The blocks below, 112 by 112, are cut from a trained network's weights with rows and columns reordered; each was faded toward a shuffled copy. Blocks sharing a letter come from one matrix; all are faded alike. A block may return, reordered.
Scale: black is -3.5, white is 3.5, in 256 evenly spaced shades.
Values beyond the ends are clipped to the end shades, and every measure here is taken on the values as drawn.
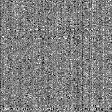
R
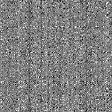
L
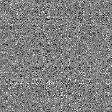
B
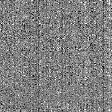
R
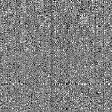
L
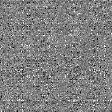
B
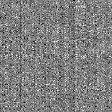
L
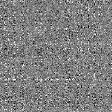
B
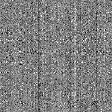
R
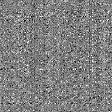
L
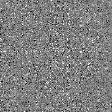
B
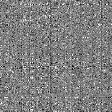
L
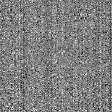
R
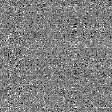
B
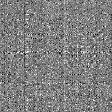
L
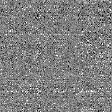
B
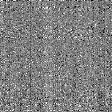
L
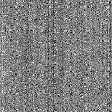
R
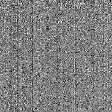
R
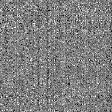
L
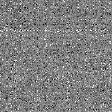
B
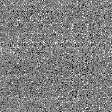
B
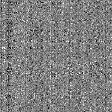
R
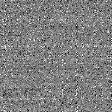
B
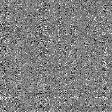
B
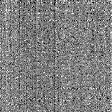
R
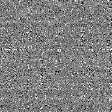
B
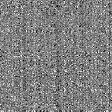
L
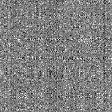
L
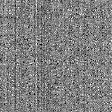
R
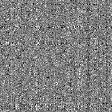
L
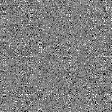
B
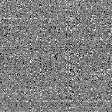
B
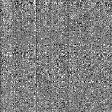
L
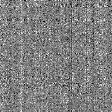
R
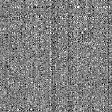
R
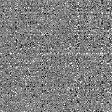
B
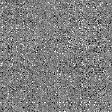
B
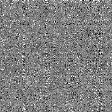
B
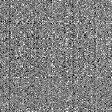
L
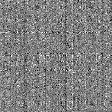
R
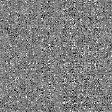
B
